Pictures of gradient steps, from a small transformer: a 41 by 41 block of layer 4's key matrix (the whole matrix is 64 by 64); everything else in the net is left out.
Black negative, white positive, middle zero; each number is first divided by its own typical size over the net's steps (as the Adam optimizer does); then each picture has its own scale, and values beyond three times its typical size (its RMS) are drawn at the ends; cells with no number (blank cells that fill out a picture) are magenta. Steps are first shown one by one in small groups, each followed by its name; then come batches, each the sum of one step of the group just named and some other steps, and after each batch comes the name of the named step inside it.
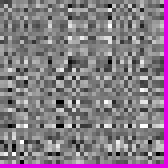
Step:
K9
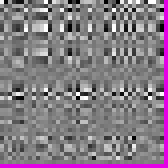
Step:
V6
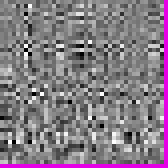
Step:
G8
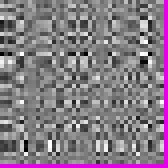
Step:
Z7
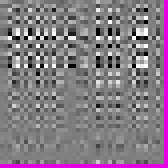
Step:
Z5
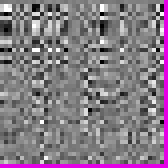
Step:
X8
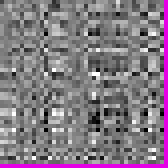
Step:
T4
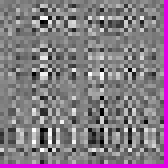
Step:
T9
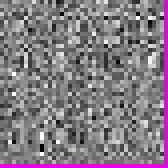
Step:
G8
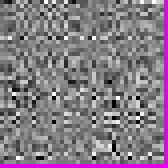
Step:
V6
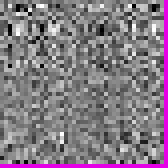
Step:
Z5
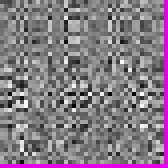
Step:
K9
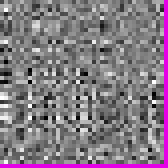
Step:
X8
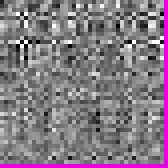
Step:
T4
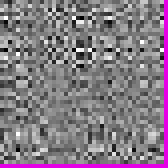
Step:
G8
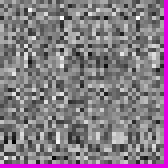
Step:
G8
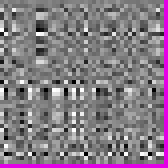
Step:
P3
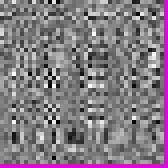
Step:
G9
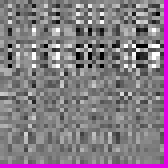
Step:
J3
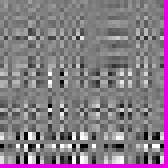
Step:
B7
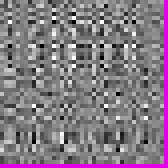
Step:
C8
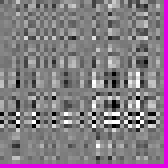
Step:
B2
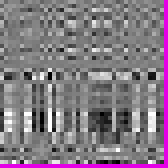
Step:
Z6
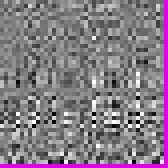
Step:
B2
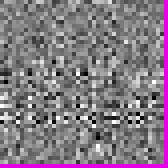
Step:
B2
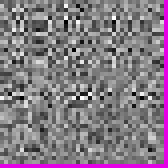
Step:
P3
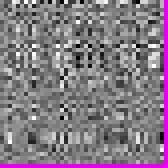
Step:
J3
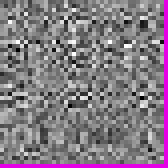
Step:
C8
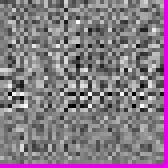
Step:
J3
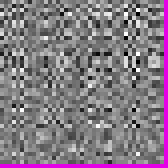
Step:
G9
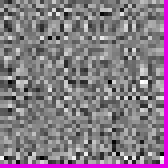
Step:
B7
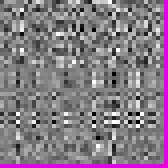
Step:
B2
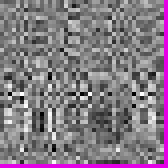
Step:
Z6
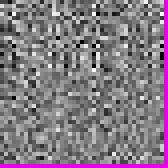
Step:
J3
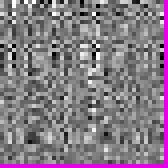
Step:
G9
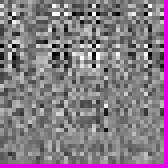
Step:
P3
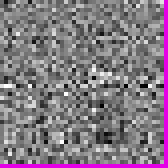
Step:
C8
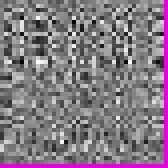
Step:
C8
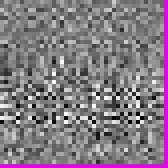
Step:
B2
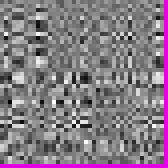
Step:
P3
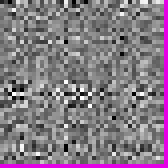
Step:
P3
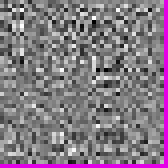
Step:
C8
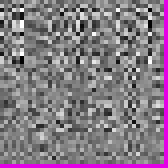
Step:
G9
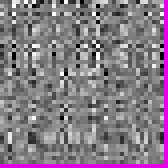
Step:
J3
